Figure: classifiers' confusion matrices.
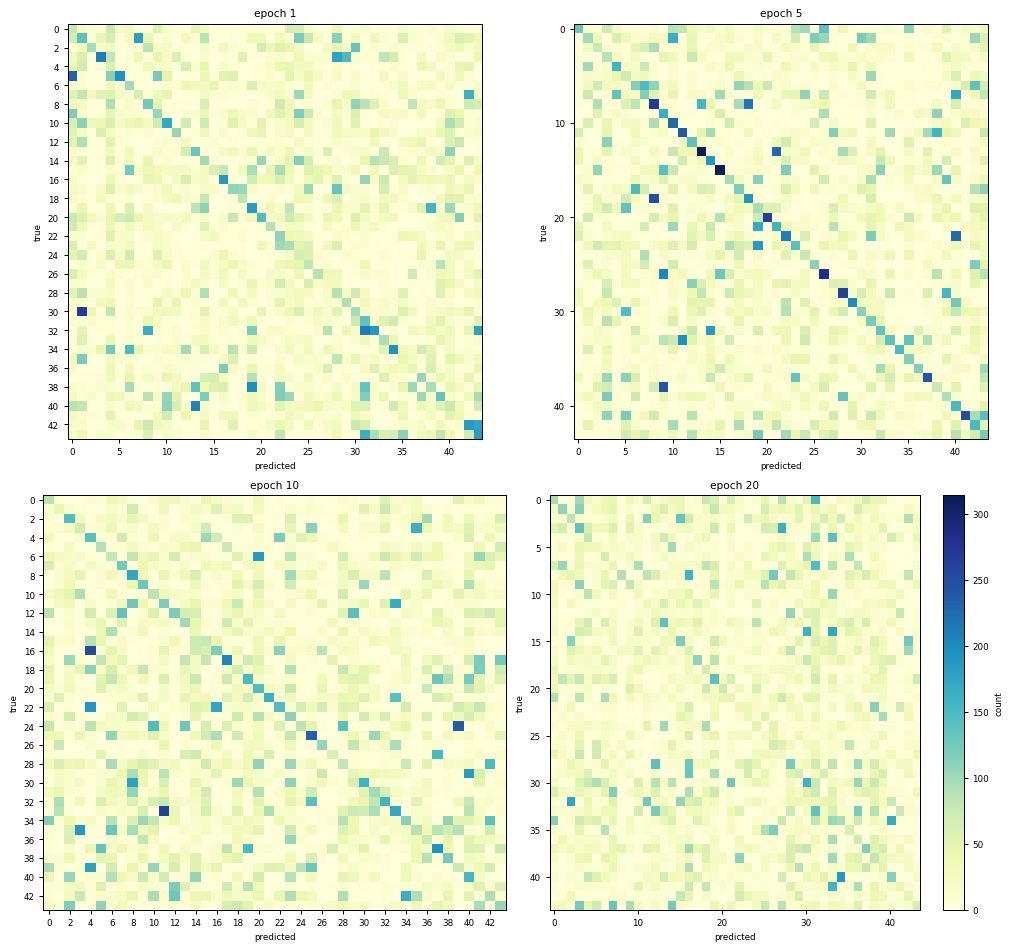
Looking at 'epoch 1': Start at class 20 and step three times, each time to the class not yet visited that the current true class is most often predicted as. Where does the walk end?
1
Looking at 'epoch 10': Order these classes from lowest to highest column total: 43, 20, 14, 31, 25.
31, 43, 25, 14, 20
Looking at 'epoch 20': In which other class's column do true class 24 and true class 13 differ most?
18
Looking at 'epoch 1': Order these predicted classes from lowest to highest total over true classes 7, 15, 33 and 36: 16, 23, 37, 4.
37, 23, 4, 16
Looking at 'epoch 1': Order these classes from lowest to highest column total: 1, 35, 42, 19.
35, 42, 19, 1
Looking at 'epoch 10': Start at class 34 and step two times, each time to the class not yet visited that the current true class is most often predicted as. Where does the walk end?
12
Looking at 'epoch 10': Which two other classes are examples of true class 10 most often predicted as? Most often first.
3, 28
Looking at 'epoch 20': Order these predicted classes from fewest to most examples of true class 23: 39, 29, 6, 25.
6, 29, 25, 39
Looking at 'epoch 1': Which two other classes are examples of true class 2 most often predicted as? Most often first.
30, 8
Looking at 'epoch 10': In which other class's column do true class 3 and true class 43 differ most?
35
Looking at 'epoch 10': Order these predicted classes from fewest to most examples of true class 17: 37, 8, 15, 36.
8, 36, 37, 15
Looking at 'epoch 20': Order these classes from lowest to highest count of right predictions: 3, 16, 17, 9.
16, 9, 17, 3
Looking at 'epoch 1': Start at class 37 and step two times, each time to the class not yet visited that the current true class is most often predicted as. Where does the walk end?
38
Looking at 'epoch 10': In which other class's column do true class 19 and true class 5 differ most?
40
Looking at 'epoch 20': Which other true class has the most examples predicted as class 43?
19
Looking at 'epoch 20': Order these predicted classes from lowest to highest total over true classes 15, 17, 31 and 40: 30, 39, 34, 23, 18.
23, 18, 39, 30, 34
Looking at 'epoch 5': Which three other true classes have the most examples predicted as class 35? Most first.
33, 0, 20
